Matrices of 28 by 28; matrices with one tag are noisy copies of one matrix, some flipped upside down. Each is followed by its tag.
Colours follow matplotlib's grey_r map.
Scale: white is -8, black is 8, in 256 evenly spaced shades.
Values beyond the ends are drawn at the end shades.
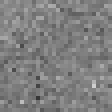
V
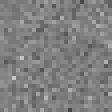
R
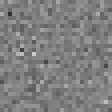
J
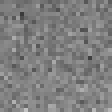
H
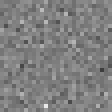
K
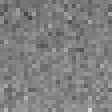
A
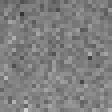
H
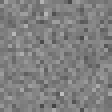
R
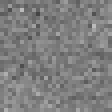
V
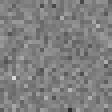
R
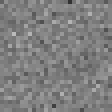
R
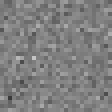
J
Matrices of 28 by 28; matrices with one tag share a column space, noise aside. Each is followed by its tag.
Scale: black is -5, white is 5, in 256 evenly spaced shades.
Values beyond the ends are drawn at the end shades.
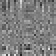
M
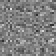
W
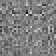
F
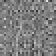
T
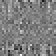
M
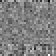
M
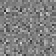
W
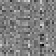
T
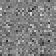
W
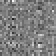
T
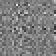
F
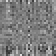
M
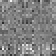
M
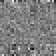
M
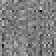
T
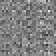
T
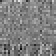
M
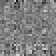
M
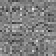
W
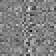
W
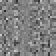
T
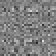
W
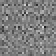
F
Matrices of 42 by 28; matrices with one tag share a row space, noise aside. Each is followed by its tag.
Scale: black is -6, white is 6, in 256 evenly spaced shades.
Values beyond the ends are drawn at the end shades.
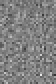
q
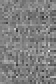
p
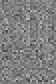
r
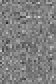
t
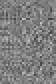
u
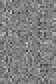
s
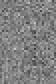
r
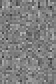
t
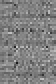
p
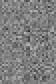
r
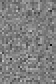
t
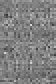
p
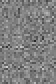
r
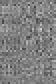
u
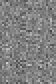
t
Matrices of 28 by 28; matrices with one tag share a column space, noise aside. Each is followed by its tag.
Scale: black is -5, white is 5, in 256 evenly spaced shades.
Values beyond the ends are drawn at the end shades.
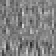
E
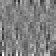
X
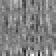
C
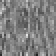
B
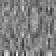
B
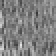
E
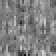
C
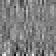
X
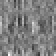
C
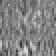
E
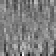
X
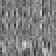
E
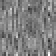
B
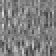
E
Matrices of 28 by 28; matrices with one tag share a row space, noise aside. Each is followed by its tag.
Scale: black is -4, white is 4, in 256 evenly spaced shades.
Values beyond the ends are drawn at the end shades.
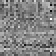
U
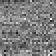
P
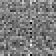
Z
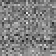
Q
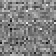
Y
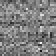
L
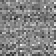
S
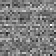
P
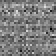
Q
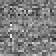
Y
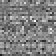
Z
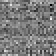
P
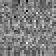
Q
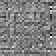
U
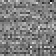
P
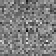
Q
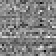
L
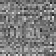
U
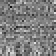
S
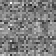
Y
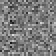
Y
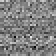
Z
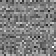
S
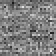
P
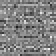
U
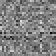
L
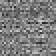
L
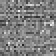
U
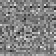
S
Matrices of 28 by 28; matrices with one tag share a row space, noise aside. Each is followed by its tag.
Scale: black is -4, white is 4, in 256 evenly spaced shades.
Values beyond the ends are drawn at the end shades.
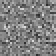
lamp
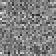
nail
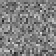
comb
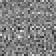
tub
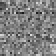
lamp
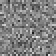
nail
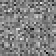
comb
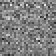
comb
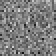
tub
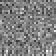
tub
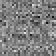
nail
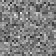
comb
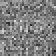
comb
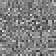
nail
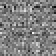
nail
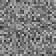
tub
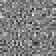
nail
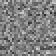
lamp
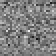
lamp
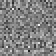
tub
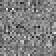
tub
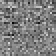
comb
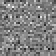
comb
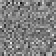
tub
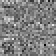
comb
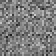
tub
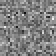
lamp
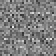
tub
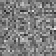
lamp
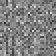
tub
